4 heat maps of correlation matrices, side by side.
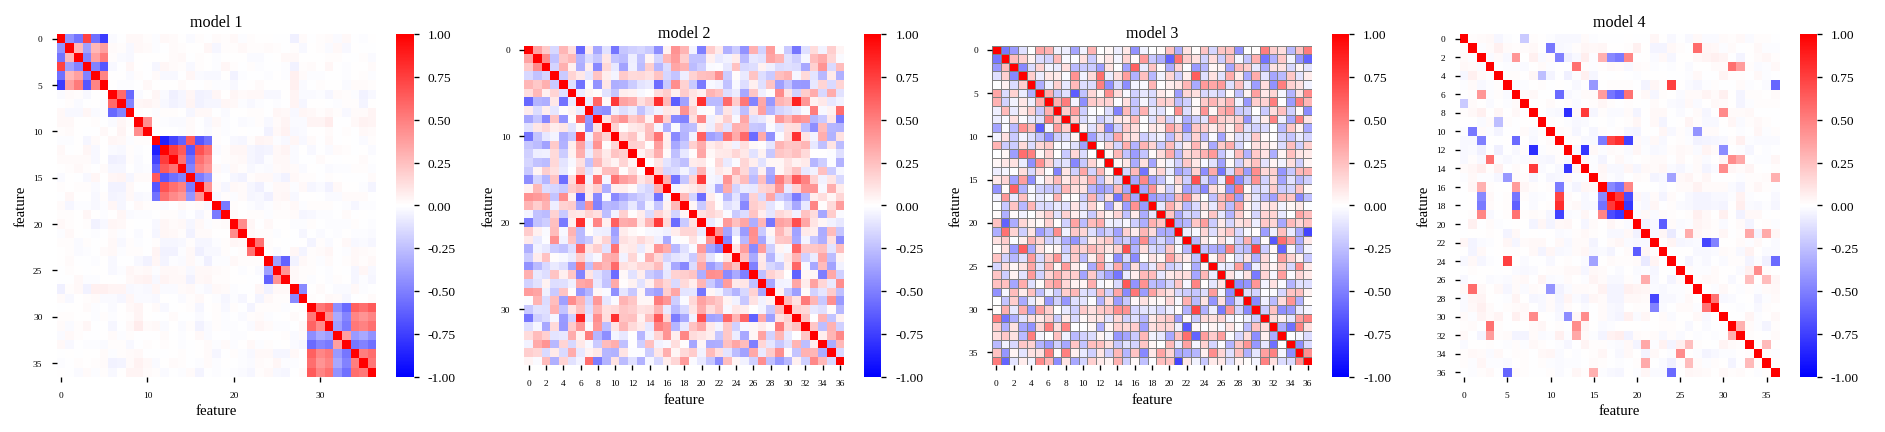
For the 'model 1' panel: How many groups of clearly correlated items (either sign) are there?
10
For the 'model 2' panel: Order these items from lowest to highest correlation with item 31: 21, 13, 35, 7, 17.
17, 21, 35, 7, 13
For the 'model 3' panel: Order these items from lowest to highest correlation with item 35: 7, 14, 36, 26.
7, 26, 14, 36
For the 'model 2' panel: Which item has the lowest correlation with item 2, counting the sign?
8
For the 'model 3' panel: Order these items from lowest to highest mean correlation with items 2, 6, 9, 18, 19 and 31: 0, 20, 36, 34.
34, 0, 36, 20
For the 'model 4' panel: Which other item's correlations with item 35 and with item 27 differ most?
1
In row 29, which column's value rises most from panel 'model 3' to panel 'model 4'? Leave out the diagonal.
28
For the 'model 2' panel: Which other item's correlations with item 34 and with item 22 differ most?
26
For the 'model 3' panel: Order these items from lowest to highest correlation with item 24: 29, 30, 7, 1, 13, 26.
30, 1, 13, 29, 26, 7
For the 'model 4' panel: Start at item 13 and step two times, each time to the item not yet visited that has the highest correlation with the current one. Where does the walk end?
31
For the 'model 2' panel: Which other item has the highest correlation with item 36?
7
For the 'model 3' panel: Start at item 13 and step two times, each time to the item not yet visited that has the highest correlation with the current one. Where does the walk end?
36
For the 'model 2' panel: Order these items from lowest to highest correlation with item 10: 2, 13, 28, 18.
28, 18, 2, 13
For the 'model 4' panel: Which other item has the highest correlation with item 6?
19
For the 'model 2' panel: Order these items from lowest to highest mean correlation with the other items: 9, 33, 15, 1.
9, 1, 33, 15
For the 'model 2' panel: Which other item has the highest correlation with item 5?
29
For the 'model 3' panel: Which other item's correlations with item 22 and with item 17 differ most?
15
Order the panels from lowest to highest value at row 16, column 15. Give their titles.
model 1, model 3, model 4, model 2
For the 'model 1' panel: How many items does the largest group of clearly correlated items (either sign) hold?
8
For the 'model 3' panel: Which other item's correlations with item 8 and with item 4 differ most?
32
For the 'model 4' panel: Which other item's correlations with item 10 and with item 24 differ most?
5
